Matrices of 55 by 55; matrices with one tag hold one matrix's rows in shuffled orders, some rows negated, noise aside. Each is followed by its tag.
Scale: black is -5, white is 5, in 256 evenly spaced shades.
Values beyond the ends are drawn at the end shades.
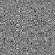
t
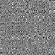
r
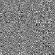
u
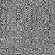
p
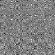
t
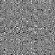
t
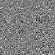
u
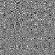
t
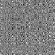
r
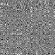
p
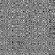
r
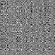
p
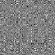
t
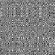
r
